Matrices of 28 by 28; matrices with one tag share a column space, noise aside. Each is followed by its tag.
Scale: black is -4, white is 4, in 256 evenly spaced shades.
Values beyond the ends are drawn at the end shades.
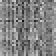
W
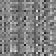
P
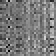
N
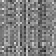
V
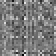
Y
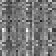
W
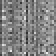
P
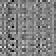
N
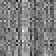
W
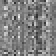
Y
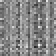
N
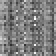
P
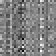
N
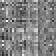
W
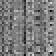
P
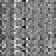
N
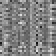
V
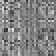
W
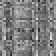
W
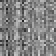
W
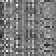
N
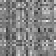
W
